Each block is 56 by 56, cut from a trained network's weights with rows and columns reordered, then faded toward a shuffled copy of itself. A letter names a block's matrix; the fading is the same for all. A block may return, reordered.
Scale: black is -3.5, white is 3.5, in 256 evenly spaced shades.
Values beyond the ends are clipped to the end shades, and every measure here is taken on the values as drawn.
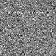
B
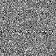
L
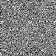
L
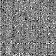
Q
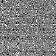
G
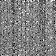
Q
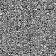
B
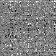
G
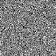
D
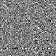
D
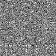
B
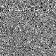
D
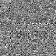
L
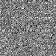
B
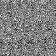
L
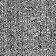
Q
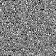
D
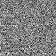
B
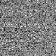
L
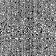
Q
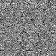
L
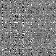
G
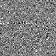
L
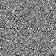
D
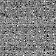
G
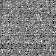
G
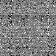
G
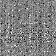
Q
